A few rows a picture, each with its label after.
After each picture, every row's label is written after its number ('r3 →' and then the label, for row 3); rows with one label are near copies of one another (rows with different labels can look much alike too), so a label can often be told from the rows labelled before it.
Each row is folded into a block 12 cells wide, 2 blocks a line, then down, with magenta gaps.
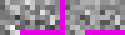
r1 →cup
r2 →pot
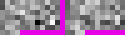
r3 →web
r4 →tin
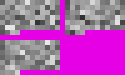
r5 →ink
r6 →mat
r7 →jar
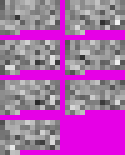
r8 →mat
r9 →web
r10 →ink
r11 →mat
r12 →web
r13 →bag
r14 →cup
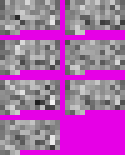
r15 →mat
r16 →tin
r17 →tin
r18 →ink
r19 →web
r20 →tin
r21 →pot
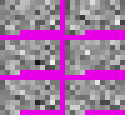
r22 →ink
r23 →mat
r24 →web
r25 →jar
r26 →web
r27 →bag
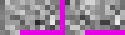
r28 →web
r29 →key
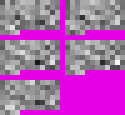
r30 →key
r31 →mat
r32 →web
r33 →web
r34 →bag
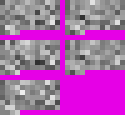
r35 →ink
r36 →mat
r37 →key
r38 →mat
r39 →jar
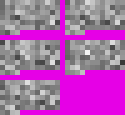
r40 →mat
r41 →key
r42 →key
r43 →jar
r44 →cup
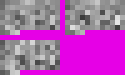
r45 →pot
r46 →pot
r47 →tin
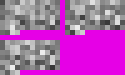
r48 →tin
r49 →cup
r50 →cup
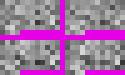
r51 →ink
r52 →bag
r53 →key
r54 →tin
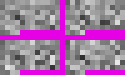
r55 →pot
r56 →key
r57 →pot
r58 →mat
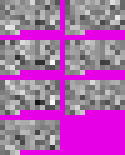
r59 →bag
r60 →jar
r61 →key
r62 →key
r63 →web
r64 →cup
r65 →pot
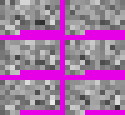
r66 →key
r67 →bag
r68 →cup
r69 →key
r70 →ink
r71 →pot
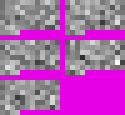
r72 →jar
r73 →web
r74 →bag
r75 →mat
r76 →pot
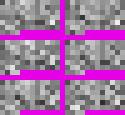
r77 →key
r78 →mat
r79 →cup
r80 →key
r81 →key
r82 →ink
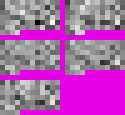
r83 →web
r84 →tin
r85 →ink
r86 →web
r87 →key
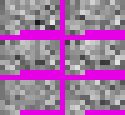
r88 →web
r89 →mat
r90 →key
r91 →key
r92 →jar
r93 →bag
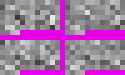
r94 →pot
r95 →jar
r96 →key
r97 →bag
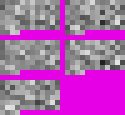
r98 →tin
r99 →ink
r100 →jar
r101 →web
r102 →bag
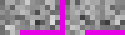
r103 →ink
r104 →key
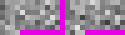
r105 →jar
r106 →cup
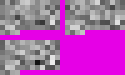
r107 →key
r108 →bag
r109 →web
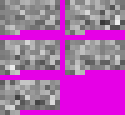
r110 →jar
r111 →web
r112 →cup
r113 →tin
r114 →key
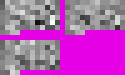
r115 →web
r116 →pot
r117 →tin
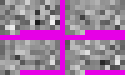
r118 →ink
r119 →pot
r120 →mat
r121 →web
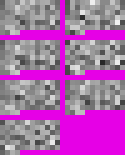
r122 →tin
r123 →mat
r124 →tin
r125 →ink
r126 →jar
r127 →tin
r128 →ink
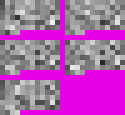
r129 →mat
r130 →web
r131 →ink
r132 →ink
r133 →tin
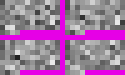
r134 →ink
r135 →mat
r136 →mat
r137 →jar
